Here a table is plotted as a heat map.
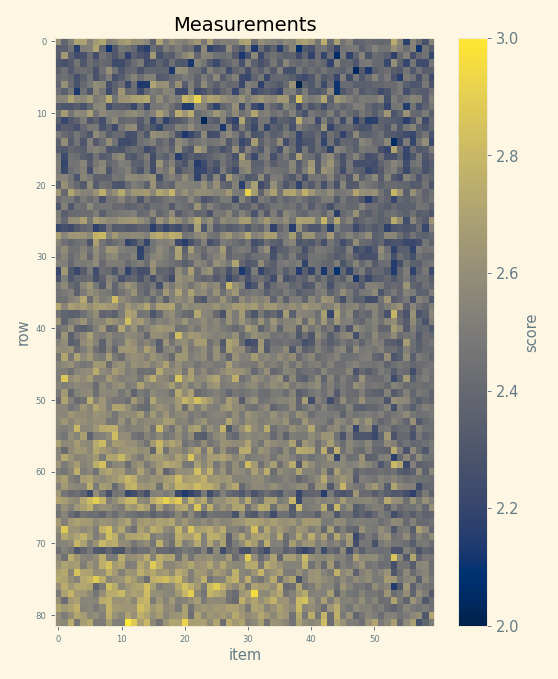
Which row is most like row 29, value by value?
30
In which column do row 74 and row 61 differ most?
3
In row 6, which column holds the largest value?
15
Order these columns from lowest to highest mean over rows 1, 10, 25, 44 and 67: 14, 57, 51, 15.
57, 51, 14, 15
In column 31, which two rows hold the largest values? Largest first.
77, 68
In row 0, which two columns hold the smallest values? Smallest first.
55, 58
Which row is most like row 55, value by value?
36
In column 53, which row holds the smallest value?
14
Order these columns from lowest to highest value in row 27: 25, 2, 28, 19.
25, 28, 2, 19
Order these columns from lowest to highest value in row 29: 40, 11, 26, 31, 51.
31, 40, 11, 51, 26
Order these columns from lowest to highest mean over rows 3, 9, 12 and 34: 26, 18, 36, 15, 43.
43, 26, 15, 18, 36
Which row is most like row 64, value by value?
75
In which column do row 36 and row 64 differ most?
17
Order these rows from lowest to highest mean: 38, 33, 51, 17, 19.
33, 17, 19, 38, 51
